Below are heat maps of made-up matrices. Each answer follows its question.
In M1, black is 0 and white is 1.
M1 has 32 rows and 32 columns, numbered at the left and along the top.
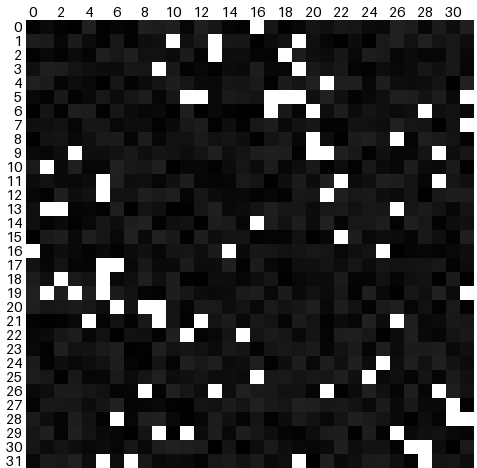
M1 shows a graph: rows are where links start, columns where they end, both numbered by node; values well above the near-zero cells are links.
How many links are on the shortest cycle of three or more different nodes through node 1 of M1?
6
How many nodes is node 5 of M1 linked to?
6
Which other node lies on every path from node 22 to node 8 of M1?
node 11
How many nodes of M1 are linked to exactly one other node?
8
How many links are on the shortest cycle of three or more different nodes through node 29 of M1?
4
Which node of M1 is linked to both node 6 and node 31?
node 28
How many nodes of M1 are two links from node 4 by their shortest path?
3
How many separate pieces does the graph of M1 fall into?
3
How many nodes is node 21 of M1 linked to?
4
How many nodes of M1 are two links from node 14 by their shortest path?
2
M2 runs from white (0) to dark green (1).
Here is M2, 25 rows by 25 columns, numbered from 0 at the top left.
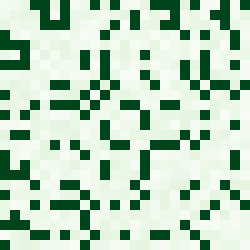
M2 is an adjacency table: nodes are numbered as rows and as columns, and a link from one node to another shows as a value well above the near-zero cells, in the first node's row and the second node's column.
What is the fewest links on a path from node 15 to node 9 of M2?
2
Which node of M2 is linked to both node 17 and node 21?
node 1
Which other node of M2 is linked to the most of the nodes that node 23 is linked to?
node 0
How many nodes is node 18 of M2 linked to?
6
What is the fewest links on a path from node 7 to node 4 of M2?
4
